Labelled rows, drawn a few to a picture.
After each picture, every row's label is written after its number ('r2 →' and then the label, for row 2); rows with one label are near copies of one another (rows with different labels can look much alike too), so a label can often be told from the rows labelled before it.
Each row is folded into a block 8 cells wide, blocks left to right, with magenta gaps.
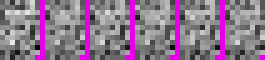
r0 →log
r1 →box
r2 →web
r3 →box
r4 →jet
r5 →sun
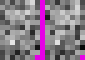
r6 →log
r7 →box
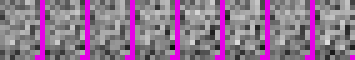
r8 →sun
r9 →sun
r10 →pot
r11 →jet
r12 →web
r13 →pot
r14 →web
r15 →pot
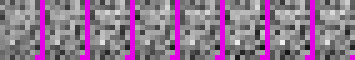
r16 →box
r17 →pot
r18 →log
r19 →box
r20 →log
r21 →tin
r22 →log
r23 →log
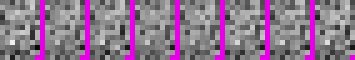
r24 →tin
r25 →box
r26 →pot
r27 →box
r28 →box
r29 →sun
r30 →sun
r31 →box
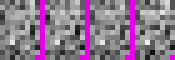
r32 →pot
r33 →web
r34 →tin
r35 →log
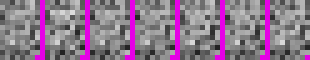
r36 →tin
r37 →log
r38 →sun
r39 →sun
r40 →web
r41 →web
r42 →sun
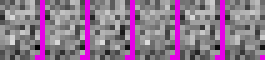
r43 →jet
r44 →sun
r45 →web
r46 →tin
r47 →jet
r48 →jet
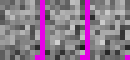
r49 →jet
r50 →sun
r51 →web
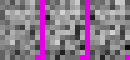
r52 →log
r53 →web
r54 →jet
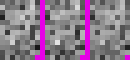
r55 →box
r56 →tin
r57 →box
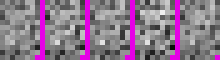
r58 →sun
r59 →sun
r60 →tin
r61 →log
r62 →box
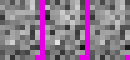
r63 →tin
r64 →box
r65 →box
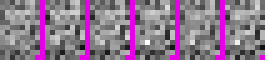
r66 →log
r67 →jet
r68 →sun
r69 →tin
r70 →pot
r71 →tin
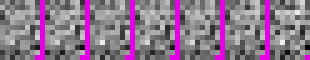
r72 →sun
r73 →sun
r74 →tin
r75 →web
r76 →web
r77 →jet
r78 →log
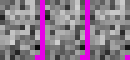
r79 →jet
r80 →box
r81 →jet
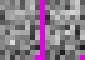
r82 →tin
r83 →jet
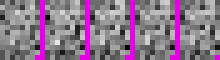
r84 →box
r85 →web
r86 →jet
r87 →jet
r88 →jet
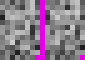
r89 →pot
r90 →jet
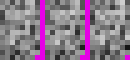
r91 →pot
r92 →log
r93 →jet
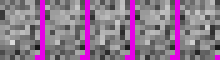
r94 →sun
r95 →box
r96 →pot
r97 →box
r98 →web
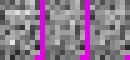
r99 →log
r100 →pot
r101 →box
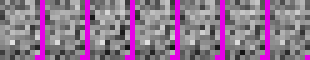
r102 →sun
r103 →tin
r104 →web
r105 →sun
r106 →jet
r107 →log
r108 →log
